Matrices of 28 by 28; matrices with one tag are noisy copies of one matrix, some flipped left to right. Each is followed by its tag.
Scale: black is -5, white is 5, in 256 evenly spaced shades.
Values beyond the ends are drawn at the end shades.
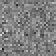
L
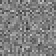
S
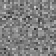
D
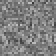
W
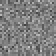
S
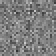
S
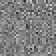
S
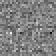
L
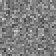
D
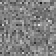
W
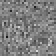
W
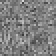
W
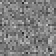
W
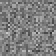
L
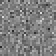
S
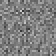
S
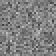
L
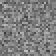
L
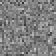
W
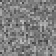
W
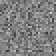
L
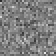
W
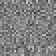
S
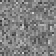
W
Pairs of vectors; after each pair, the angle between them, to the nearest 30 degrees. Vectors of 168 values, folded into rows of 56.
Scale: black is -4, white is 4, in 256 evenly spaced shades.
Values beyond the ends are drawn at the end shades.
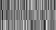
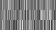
90 degrees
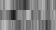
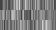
120 degrees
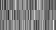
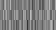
120 degrees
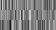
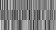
120 degrees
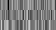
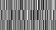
60 degrees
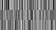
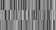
120 degrees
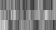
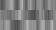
90 degrees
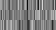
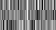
150 degrees
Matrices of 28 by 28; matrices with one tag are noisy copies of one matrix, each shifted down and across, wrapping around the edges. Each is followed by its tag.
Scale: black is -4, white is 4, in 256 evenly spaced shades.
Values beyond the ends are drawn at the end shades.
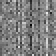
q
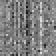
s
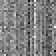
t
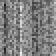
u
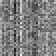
t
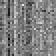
t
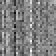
q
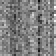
u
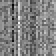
t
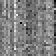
u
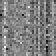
s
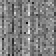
q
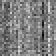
t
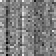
u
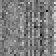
s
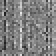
q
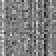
s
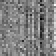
s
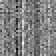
t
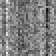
u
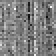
t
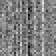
s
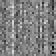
q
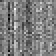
t
